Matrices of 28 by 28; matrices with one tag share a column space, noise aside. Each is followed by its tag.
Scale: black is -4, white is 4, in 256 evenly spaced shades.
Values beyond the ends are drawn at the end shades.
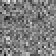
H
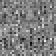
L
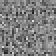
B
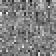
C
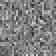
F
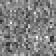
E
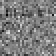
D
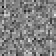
D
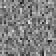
D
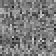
L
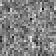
E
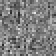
L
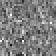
D
